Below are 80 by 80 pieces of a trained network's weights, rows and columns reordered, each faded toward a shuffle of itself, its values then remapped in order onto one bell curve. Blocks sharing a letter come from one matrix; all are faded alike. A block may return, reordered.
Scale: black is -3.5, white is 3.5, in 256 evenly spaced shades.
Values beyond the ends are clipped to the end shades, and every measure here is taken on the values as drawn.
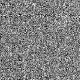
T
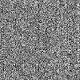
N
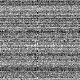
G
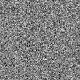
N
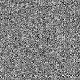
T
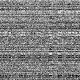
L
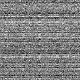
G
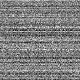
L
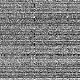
G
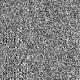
N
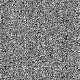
T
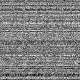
L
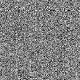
T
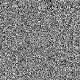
T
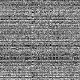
G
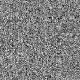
N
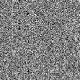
N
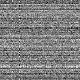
G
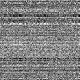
L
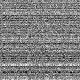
L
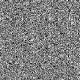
T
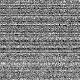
G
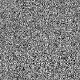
T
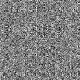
N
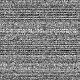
L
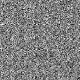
T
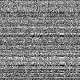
L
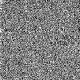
N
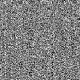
N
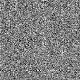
T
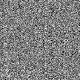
N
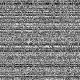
L
